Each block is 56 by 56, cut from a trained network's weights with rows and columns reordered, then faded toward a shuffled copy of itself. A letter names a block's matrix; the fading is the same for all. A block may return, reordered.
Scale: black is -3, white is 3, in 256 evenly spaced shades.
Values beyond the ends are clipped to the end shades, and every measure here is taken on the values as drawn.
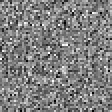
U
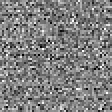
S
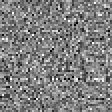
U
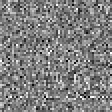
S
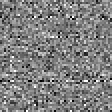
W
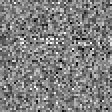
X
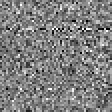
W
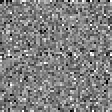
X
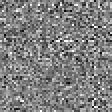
S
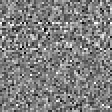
U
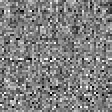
W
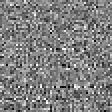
W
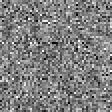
U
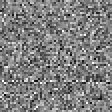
U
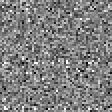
X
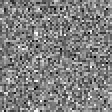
X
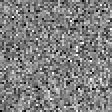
X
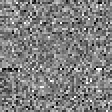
W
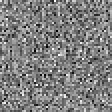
U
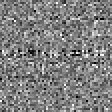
W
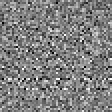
W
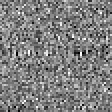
U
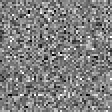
S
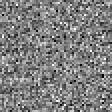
X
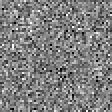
X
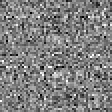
W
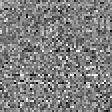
W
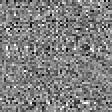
S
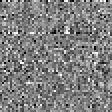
W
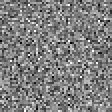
X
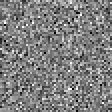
X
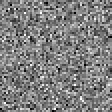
U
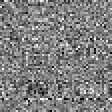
W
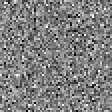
X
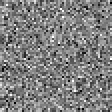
U
